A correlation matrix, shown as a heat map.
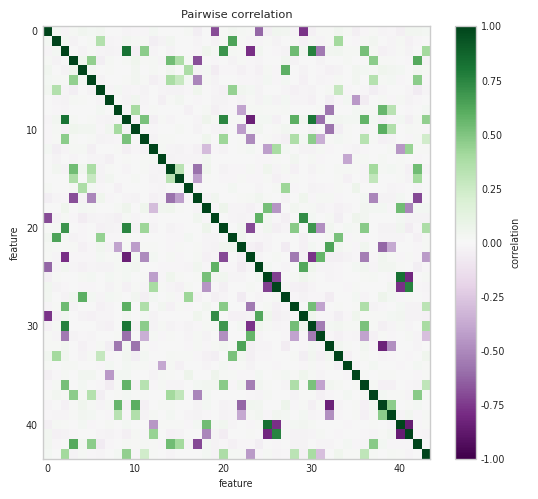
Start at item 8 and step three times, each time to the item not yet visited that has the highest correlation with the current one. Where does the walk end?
39
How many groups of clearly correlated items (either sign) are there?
9
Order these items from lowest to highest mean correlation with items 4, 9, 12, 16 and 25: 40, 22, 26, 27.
26, 22, 40, 27
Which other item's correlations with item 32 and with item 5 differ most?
38
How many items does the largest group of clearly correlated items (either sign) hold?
10
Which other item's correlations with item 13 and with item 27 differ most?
4
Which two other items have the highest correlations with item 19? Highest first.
29, 24
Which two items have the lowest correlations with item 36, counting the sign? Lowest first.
23, 31
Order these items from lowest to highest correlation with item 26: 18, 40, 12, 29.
40, 18, 29, 12
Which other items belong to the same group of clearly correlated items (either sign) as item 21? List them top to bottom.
1, 6, 33
